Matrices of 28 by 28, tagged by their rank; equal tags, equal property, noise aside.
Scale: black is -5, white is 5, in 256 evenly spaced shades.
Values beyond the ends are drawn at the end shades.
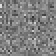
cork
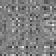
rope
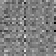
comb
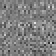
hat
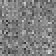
cork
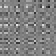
comb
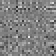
hat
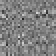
hat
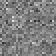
cork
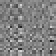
comb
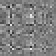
comb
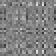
comb
